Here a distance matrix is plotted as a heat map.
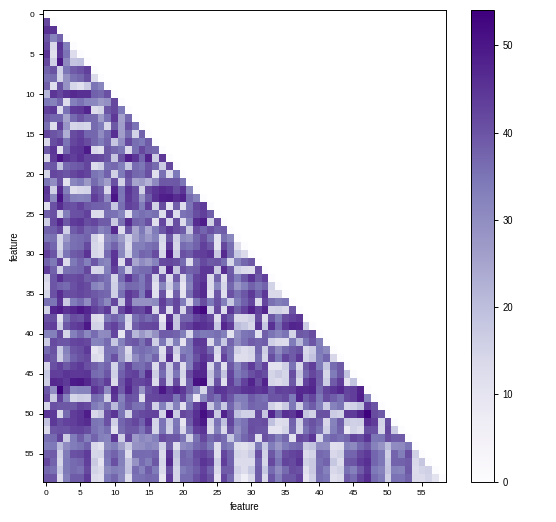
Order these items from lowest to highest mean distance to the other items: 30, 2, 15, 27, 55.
55, 30, 2, 27, 15
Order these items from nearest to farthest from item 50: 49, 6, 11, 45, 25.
25, 11, 49, 45, 6
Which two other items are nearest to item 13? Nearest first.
15, 40
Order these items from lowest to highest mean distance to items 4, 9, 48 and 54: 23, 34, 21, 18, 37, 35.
21, 23, 34, 35, 18, 37
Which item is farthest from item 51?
23
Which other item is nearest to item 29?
58
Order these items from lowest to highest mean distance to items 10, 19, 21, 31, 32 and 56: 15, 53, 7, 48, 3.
7, 3, 53, 15, 48
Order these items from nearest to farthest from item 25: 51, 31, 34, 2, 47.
2, 34, 51, 31, 47
